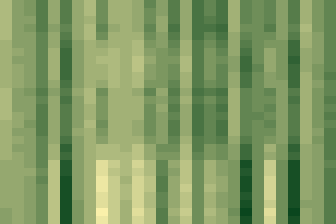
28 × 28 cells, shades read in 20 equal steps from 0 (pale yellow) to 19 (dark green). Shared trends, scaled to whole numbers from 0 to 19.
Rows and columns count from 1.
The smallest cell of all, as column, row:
9, 27
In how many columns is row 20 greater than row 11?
6
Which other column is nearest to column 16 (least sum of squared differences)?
5
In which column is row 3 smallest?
1
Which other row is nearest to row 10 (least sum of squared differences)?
7
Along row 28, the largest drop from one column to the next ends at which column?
26
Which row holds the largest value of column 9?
4
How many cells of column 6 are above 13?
18
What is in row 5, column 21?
12
